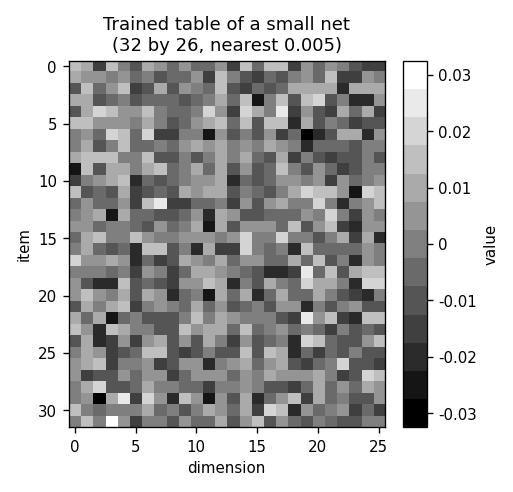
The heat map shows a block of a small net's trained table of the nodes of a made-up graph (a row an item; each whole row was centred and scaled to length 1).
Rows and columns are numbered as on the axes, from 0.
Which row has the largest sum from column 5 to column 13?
15
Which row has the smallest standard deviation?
7
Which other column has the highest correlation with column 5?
13
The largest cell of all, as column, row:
3, 31
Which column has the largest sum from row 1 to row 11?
12
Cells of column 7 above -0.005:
19
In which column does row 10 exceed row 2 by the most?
22
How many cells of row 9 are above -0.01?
19
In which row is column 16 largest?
30
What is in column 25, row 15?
-0.02
